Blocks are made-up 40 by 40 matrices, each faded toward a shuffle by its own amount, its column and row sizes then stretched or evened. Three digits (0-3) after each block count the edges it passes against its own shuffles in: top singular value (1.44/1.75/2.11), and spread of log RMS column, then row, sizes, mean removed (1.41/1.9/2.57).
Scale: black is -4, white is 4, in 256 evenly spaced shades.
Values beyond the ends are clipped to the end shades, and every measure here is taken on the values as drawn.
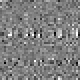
3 1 2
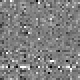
2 1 1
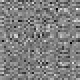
3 0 2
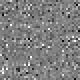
1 1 1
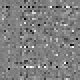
0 2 2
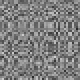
3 1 2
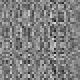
3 3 0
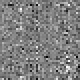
1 2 1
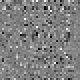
2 2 1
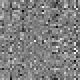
2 2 1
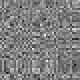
3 0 1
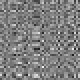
3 2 3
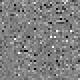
0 1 1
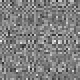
3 0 2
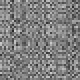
3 2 1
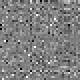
2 0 1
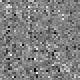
0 1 1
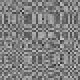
3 1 0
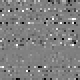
0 0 3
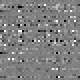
1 1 3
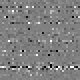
2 0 3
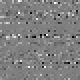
0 0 3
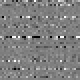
2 0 3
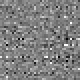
1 1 2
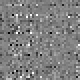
1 2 2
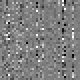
0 3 0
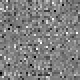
1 0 0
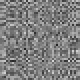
3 2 2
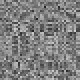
3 1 1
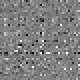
1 1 2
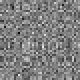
3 0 0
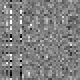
3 2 0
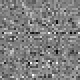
2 1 2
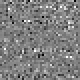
1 0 2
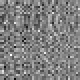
3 1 0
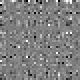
2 2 2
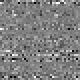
1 0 3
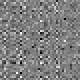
3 2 1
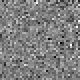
1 0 0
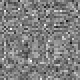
2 0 0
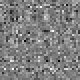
2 0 2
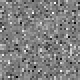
0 0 0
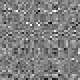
3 1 2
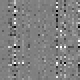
2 3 1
